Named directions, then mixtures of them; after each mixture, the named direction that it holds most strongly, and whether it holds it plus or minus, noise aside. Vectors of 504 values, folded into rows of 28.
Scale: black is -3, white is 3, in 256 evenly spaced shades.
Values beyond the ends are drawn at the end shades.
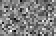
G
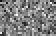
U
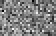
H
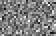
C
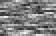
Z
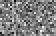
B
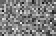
H, plus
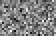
G, plus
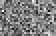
H, minus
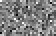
U, minus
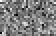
U, minus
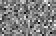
C, plus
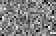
C, minus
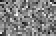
U, plus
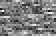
Z, plus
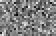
U, minus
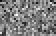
U, plus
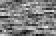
Z, minus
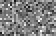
B, plus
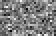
G, minus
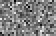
B, plus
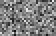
B, minus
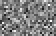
G, minus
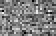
H, plus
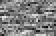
Z, plus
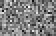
H, plus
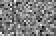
B, minus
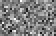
G, minus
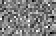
C, plus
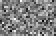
G, minus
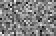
B, minus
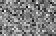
H, plus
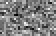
U, minus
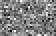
G, minus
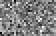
B, plus
